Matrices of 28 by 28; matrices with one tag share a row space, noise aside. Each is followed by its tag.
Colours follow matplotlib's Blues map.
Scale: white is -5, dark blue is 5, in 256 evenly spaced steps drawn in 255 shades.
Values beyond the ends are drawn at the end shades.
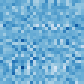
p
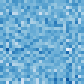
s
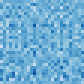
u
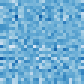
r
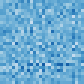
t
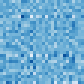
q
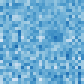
s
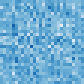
t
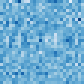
s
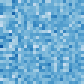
r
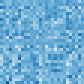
s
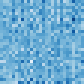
t
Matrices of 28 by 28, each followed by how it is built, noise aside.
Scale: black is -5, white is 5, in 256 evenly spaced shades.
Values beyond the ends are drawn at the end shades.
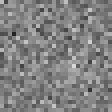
noise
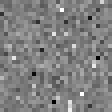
sparse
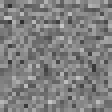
repeating columns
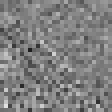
lower triangular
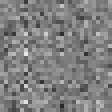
low rank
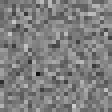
noise
